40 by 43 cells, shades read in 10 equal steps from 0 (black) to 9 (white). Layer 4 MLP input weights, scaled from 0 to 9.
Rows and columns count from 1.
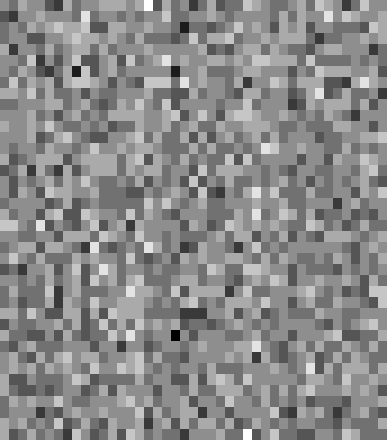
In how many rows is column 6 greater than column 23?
19
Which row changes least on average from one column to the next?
12
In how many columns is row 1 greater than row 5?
21
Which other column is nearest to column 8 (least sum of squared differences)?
34
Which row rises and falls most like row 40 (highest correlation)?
35
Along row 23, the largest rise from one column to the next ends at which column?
11
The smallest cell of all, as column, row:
20, 31
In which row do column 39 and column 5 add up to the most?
2
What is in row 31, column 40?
3
